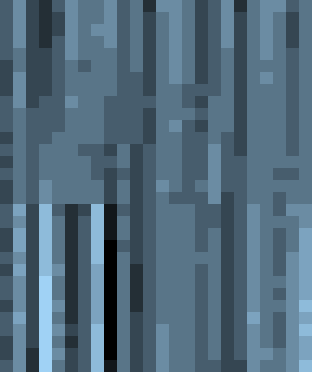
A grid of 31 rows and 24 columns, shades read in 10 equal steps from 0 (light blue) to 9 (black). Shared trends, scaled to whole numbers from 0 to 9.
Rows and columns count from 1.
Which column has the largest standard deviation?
4
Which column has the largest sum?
9
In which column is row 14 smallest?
17
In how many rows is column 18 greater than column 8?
17
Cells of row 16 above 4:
8
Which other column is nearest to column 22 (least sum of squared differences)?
7
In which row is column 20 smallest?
27
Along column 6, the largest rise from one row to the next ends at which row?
18
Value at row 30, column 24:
2
